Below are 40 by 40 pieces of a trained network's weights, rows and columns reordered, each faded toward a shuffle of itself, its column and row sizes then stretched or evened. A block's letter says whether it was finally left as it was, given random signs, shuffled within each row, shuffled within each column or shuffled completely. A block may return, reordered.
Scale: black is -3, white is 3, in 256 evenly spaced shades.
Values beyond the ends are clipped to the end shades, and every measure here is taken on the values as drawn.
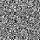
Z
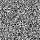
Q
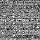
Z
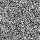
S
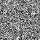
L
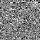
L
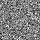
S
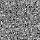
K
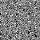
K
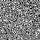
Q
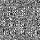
Z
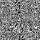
L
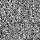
K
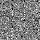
K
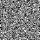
K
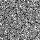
S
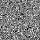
Q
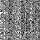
Z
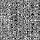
Z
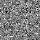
L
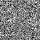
K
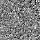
K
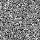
Q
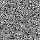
Q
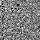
L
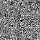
L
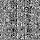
Z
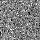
S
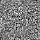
L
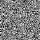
K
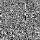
L
